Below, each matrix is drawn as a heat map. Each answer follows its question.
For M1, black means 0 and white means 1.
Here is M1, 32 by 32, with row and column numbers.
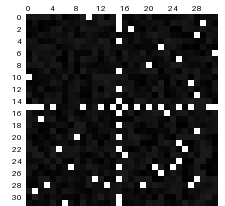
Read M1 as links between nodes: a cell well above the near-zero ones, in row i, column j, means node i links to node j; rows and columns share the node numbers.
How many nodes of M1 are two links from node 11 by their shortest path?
2
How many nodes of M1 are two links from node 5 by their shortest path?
2
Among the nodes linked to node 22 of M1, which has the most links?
node 15
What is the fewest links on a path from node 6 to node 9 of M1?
3
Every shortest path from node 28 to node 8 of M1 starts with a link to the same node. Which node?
node 27
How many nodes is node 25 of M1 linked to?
4
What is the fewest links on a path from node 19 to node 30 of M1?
4
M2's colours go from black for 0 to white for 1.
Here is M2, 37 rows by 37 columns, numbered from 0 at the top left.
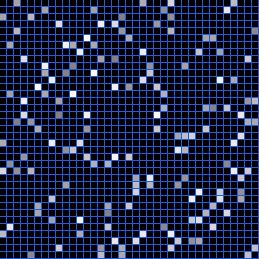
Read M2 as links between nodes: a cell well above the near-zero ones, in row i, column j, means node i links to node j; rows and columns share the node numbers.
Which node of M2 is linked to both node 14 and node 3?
node 8
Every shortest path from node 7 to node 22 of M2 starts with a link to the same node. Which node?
node 28
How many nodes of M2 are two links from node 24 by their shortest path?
6
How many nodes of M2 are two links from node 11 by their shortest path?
4
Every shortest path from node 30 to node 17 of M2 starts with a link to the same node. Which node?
node 5
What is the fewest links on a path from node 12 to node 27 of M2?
3
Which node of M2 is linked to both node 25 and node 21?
node 26
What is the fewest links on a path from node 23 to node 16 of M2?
5
